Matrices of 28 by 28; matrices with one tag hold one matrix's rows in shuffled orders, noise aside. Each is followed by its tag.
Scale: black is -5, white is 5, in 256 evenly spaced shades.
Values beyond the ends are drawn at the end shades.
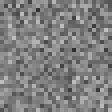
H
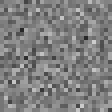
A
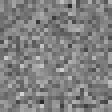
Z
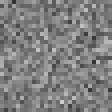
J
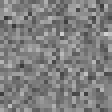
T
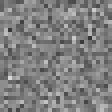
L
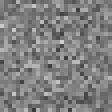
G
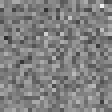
T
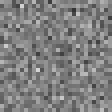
H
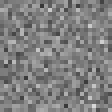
A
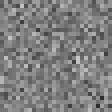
H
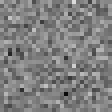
L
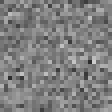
L
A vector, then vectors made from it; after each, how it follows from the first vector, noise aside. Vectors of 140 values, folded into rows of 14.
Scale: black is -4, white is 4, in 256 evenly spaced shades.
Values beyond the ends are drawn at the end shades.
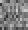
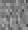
reversed, shrunk.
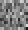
reversed, negated.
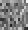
reversed, negated.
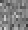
negated, partly zeroed.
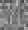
reversed, shrunk.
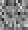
wrapped around.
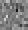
negated, partly zeroed.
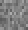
reversed, negated, shrunk.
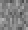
reversed, shrunk.
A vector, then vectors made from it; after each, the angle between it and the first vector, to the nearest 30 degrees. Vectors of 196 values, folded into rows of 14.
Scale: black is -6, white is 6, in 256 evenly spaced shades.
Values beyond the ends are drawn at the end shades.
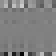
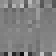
30 degrees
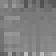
60 degrees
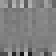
30 degrees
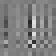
90 degrees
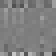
150 degrees
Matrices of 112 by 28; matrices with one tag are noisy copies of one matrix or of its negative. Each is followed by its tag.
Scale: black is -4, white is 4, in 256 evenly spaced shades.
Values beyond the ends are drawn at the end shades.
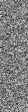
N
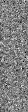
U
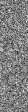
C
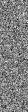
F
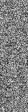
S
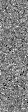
U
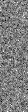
F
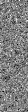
C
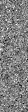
C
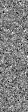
U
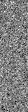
S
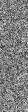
N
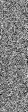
S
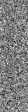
N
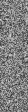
N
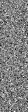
N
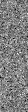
S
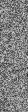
U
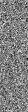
N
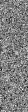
C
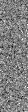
N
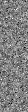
F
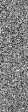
U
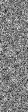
C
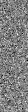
N
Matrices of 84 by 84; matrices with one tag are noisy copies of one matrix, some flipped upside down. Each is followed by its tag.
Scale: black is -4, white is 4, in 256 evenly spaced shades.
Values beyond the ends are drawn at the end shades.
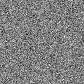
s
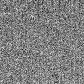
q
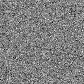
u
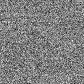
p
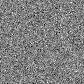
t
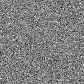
s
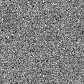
p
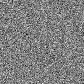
s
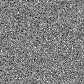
t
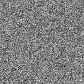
u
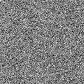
s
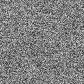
p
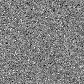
s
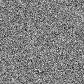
t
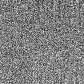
q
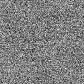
p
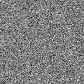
s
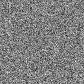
u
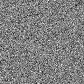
t
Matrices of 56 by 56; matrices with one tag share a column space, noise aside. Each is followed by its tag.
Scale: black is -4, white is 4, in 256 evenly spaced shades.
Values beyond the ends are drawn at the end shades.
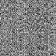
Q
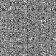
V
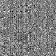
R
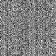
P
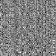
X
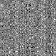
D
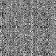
X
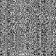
Q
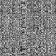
R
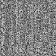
R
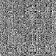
R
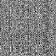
R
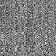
R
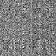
P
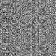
Q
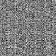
P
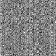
Q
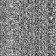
Q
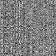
D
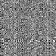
P
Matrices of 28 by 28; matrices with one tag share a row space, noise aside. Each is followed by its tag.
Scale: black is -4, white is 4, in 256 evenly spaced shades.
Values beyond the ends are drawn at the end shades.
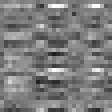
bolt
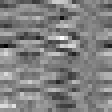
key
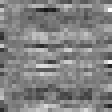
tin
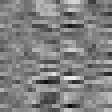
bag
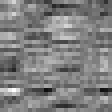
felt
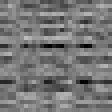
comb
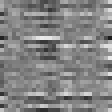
tin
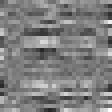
tin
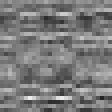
comb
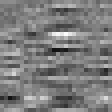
felt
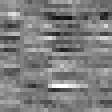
felt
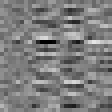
bag
